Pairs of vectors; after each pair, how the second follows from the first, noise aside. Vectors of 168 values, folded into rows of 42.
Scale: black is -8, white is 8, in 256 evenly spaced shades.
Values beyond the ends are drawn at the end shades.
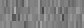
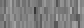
shuffled.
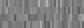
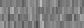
shuffled.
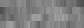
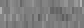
negated, partly zeroed.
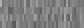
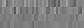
wrapped around, negated, partly zeroed.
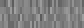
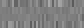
negated, partly zeroed.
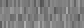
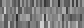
reversed, negated, scaled up.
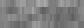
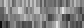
wrapped around, negated, scaled up.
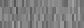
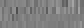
partly zeroed.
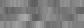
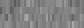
wrapped around, negated, partly zeroed.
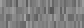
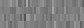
negated, partly zeroed.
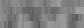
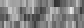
wrapped around, negated, scaled up.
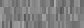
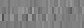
wrapped around, negated, partly zeroed.
